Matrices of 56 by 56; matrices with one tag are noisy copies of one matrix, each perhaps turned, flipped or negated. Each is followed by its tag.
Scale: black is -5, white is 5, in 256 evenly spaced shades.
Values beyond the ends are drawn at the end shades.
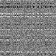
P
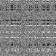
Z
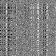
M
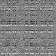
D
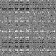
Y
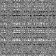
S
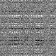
S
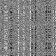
Z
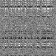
M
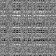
S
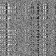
M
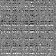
D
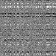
P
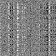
M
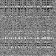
M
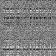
M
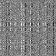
D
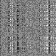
M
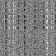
Y
